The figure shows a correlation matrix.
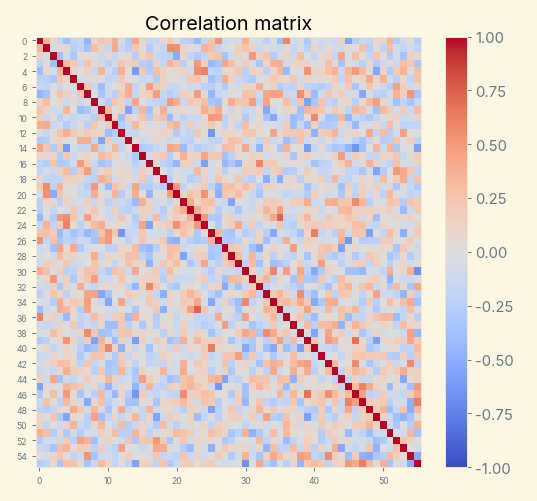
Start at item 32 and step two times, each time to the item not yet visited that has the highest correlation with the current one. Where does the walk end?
6
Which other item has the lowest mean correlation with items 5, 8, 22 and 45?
26
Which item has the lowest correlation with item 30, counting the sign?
55
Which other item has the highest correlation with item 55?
47
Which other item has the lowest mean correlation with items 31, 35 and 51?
18
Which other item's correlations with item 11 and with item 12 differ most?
25
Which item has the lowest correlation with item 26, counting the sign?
45
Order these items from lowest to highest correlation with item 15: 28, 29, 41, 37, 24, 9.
37, 28, 41, 29, 9, 24
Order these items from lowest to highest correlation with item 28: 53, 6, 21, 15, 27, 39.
21, 39, 15, 6, 53, 27
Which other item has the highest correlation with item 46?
39
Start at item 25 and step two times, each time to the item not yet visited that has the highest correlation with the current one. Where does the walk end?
10
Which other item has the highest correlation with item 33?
38
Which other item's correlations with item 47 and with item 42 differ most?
54
